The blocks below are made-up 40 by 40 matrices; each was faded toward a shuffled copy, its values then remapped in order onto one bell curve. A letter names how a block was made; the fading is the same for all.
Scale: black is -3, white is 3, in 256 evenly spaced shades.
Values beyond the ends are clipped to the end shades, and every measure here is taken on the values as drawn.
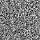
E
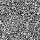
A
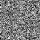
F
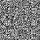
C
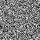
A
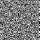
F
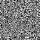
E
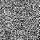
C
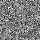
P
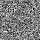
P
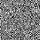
F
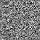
C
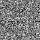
A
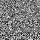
A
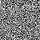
P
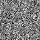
A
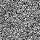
P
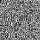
C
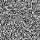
F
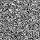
A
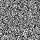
P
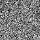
E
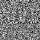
A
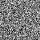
P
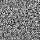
A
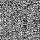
C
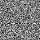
A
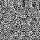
C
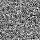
E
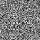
C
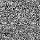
E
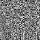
F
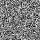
P
